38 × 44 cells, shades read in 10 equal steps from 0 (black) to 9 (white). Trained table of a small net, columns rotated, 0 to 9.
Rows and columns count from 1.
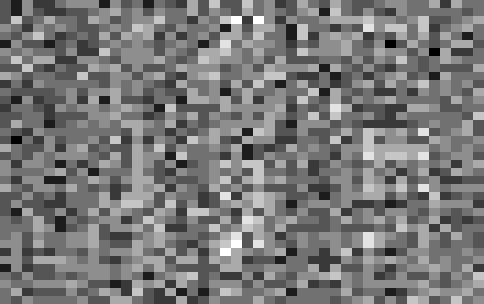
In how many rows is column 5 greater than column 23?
13
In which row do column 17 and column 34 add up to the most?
20
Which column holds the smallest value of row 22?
9
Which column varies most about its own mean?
21
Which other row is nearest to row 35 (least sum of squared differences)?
15
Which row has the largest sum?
3
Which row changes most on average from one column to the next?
5
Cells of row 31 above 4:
20
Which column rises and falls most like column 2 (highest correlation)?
22
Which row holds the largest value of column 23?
28
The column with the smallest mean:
27
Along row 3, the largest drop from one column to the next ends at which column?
23
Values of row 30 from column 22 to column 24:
8 3 6
